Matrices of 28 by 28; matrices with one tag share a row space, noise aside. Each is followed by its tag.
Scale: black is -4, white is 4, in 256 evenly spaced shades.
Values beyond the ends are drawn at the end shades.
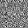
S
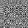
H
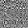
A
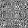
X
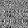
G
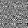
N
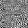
X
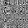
A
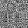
N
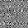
G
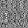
S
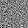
S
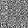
S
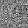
N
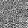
N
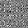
G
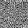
H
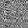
A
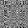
A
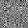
A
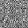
H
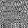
X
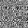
N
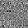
G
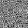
N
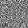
S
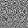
S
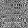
X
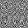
S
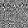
G
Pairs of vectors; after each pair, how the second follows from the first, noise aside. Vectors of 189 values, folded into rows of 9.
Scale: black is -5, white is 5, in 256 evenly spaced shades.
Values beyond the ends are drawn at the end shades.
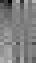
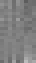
reversed, negated, shrunk.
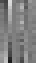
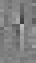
wrapped around, shrunk.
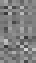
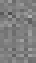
reversed, negated, shrunk.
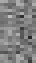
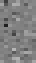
reversed, partly zeroed.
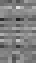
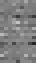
reversed, partly zeroed.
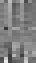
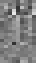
wrapped around.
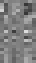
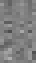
reversed, negated, shrunk.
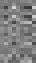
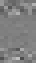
wrapped around, partly zeroed.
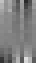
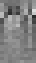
wrapped around.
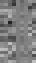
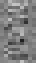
wrapped around.
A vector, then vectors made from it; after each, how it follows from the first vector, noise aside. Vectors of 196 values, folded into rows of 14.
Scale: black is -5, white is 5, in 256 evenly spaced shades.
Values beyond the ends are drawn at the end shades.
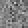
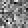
wrapped around, negated, scaled up.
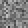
wrapped around, negated.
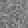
reversed, shrunk.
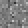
negated, partly zeroed.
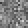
wrapped around, negated.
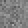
reversed, shrunk.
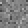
wrapped around, partly zeroed.
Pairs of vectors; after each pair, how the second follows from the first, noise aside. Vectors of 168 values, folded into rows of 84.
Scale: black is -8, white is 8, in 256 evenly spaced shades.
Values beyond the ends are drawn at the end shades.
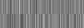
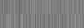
negated, shrunk.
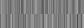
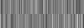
sign-scrambled.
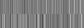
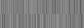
negated, shrunk.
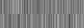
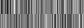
reversed, negated, scaled up.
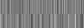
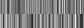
scaled up.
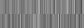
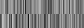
reversed, negated, scaled up.
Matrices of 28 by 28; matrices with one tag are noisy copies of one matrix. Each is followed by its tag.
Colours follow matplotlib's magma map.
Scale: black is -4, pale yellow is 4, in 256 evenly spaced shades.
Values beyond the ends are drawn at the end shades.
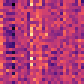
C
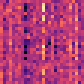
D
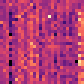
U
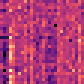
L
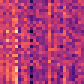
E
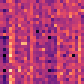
L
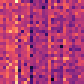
E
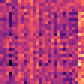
U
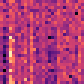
L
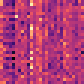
C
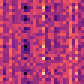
D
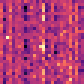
D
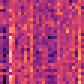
L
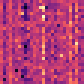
D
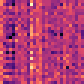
C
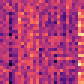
U
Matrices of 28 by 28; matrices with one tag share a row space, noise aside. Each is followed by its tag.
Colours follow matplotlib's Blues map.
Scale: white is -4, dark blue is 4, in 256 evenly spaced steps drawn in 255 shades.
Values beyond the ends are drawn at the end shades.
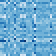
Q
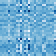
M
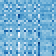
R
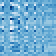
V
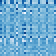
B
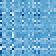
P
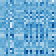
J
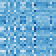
Q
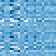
V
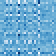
R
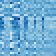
V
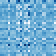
M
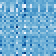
B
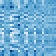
V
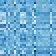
Q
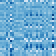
J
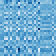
R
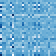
P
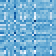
Q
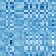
J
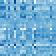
Q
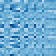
V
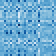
R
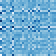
P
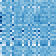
P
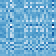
J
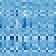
B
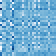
P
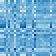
Q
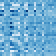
V
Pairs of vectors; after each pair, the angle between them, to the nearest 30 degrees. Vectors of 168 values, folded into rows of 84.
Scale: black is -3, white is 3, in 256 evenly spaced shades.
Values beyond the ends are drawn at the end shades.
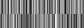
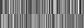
60 degrees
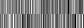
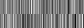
30 degrees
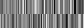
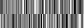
30 degrees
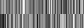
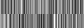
120 degrees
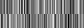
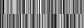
90 degrees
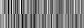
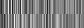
150 degrees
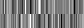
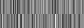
90 degrees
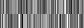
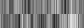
120 degrees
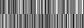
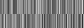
60 degrees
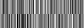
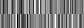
30 degrees
